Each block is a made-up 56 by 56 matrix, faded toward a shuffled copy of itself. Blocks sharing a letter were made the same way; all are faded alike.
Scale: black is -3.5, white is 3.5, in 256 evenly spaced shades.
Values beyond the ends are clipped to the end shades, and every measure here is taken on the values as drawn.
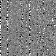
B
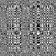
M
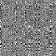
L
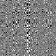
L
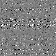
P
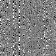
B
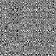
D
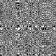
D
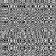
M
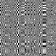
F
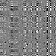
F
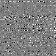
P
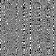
L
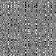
L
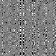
L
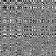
M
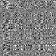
D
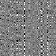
L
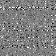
P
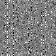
B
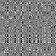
F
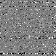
P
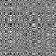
M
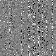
B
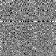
D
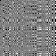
F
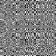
M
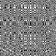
M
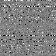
P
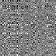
L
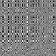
F
